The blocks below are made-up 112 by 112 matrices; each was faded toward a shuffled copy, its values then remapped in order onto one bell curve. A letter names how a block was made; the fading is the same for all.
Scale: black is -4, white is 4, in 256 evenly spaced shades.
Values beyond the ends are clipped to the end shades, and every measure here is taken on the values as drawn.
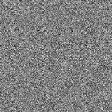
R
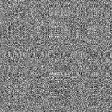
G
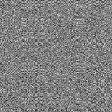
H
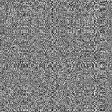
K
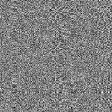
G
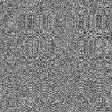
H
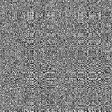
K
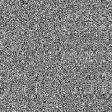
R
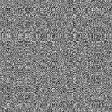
H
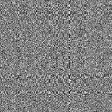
K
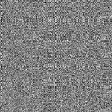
K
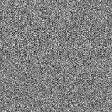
R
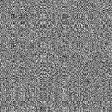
H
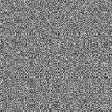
K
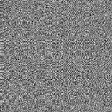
H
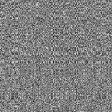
H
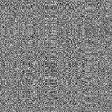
H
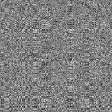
H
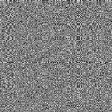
K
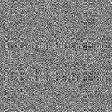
H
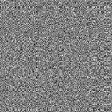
H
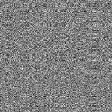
G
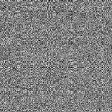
K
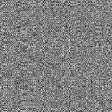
K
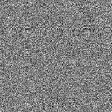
R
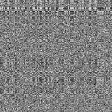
K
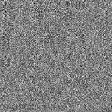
R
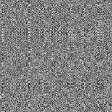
K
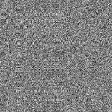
R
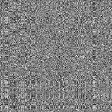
K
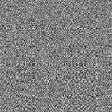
G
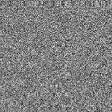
R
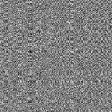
H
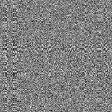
K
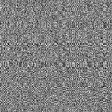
H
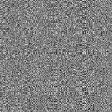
K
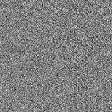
R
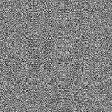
G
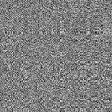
G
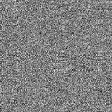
R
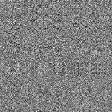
R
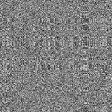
G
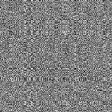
H
